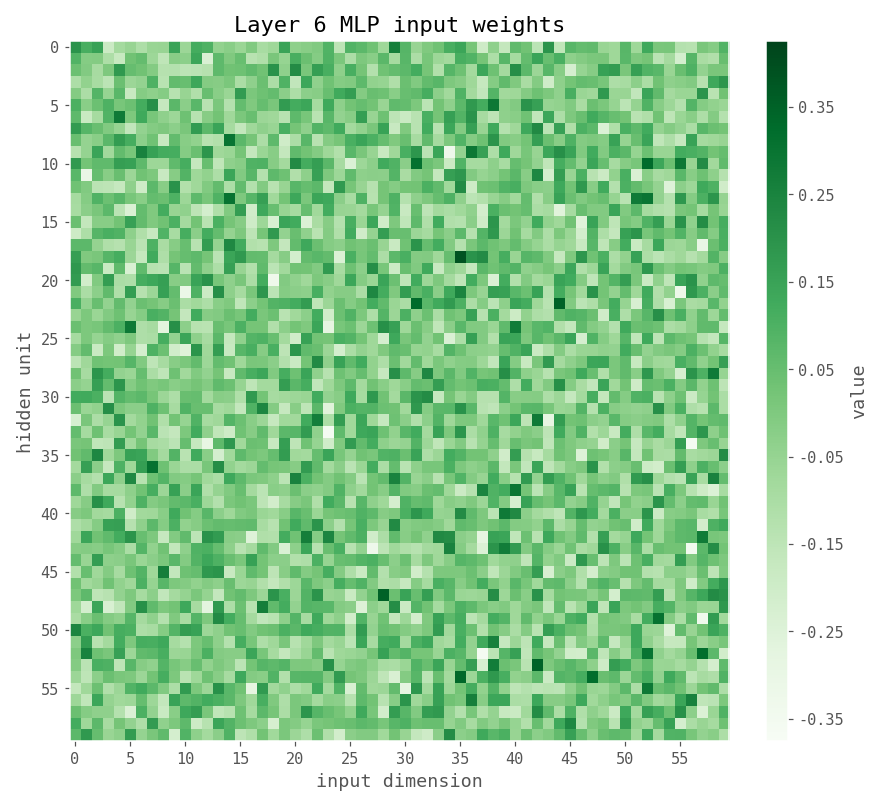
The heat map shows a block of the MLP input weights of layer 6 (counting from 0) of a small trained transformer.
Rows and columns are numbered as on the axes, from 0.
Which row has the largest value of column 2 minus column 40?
39
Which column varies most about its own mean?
57
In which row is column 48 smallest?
7
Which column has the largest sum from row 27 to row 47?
21
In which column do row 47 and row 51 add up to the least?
49
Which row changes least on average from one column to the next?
46
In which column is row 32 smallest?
43
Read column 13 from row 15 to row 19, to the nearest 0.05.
0.1 0.05 -0.05 -0.15 -0.1
